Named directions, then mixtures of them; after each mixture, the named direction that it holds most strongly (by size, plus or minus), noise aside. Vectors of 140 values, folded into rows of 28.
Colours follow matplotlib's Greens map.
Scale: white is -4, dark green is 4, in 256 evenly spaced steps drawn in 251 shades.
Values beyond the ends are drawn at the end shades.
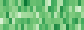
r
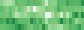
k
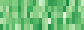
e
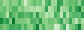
r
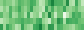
e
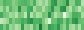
e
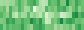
k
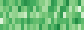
r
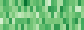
r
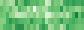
k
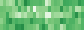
k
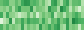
r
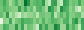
r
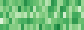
r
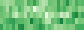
k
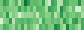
r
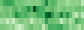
k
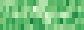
k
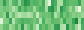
r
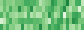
e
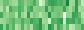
e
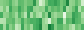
e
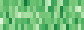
r
